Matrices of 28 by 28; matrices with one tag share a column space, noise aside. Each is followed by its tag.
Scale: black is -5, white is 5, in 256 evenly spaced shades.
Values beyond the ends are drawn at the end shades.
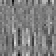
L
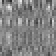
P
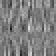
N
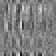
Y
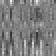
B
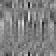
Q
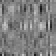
Y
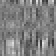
B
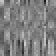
B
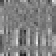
L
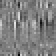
Q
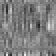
Y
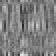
Y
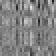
P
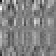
P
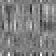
Y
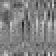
Q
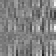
N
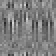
Q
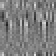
Q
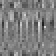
Q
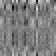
P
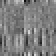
L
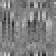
Q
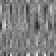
Y
